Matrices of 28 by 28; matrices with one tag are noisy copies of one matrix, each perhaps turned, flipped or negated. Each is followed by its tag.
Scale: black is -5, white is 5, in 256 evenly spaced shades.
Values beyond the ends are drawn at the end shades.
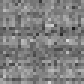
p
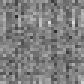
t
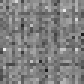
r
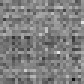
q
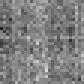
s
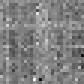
s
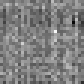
t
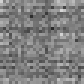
t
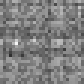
p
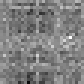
s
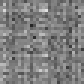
q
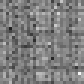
q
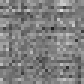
t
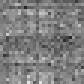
s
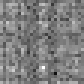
p
